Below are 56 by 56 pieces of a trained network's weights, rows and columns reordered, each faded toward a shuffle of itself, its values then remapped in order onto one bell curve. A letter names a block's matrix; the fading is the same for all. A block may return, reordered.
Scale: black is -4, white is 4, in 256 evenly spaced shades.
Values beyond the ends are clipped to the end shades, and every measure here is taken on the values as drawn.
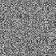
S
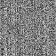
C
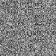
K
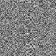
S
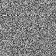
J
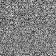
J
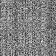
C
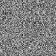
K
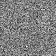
J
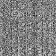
C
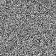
J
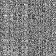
C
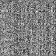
C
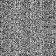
C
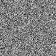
J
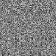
K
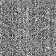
C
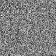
J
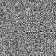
S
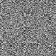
K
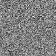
J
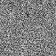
K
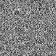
K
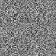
S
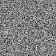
S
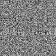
S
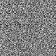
S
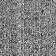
C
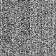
C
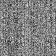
C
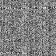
C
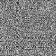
S
